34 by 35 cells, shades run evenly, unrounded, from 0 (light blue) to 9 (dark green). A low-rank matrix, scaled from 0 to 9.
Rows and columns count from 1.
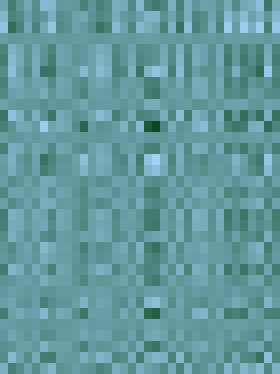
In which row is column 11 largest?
12
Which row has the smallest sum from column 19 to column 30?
15
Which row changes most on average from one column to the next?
3
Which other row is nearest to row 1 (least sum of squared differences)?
19
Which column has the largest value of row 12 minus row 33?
20
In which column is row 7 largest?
33
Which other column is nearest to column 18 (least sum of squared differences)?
22
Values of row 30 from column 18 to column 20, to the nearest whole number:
4 3 3
